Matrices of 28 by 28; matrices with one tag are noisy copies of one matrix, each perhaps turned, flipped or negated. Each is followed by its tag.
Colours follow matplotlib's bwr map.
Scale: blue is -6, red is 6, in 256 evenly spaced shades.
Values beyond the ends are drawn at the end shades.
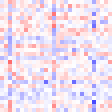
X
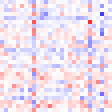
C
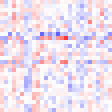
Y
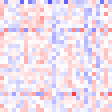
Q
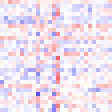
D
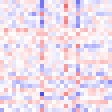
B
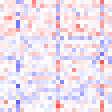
X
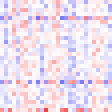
Q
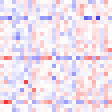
X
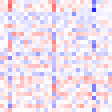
X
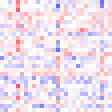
X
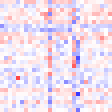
Y
